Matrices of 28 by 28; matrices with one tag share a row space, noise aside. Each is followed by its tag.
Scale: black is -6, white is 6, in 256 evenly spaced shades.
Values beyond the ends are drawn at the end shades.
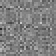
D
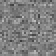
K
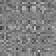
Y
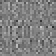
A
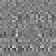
A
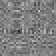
K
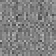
A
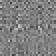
A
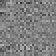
D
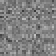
Y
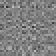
Y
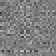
D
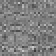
K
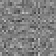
K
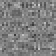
K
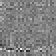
D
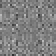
A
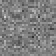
K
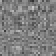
K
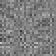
D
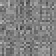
D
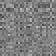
D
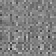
A
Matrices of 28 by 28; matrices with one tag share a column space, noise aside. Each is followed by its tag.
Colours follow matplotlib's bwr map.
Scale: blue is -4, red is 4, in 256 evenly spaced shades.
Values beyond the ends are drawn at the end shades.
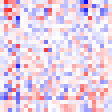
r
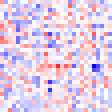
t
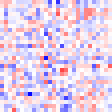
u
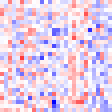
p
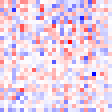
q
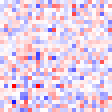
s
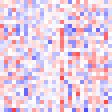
p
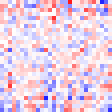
r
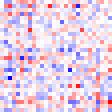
s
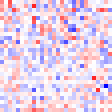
q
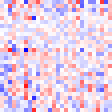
r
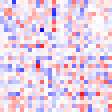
u
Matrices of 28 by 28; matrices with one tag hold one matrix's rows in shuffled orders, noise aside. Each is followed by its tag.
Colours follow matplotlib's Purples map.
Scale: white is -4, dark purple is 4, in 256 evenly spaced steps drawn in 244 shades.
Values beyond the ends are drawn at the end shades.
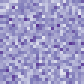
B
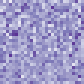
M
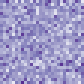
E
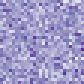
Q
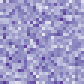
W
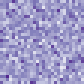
B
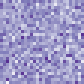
E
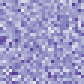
M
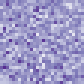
W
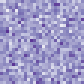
B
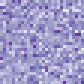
Q
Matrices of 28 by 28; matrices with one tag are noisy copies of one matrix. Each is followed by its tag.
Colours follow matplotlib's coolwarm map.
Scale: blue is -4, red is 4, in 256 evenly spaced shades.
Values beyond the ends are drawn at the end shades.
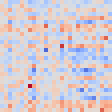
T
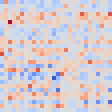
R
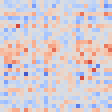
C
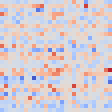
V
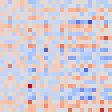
T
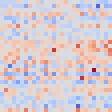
C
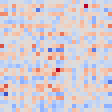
V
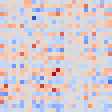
V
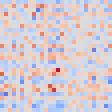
V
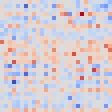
C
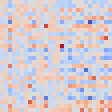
T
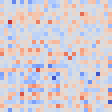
R
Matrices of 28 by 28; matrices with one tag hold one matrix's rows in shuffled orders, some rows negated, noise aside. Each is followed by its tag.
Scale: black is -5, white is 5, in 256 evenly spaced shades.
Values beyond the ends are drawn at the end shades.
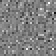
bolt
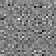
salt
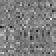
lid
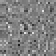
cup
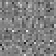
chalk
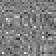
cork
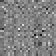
salt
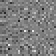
cup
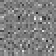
salt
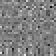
chalk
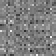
lid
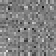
cup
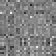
lid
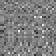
salt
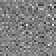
bolt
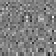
bolt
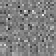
cup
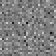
chalk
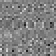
chalk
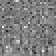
cork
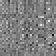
bolt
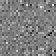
bolt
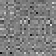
lid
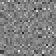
salt
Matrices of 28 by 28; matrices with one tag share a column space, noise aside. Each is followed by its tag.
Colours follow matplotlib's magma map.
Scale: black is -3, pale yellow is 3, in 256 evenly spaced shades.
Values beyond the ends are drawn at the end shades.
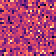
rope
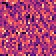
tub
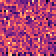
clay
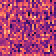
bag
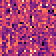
rope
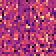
bag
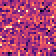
rope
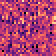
bag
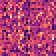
bag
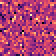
tub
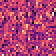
bag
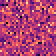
rope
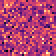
rope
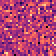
rope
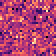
rope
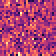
clay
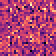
rope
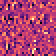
tub
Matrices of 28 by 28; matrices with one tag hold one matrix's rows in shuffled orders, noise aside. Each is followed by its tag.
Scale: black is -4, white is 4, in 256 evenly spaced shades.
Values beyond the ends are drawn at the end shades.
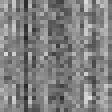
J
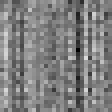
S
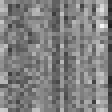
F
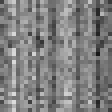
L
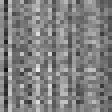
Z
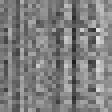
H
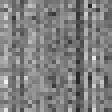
S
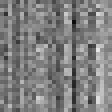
H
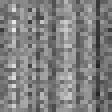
L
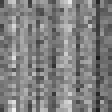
L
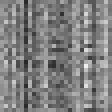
J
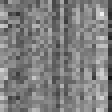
F
